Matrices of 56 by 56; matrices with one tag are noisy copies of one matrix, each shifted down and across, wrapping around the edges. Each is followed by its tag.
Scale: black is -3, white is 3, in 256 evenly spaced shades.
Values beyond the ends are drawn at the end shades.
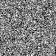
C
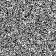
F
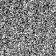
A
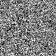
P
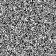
F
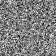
A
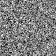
F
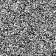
C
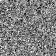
F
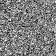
F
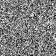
A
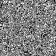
P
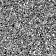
F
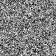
C
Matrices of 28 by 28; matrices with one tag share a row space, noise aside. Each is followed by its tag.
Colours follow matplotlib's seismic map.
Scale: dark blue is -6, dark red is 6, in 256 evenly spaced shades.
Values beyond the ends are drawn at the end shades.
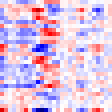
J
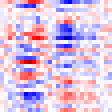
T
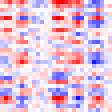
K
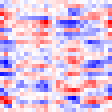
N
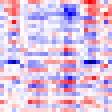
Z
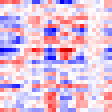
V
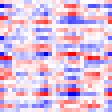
N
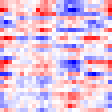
N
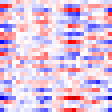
N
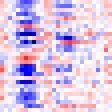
T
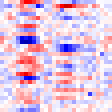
T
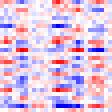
K
